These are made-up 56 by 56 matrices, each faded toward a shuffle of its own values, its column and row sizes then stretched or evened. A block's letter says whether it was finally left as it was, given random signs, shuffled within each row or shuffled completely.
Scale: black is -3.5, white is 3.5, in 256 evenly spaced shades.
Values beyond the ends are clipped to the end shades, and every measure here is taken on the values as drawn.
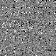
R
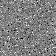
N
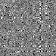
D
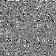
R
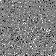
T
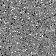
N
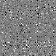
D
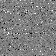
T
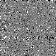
R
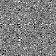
D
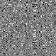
D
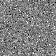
N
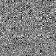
D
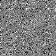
R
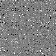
D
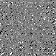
D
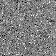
N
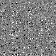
R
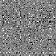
D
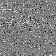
T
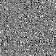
R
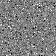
N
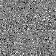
T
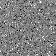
N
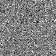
T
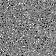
N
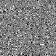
T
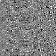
D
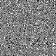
R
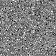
N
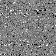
T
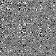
D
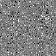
D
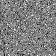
N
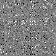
D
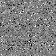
T
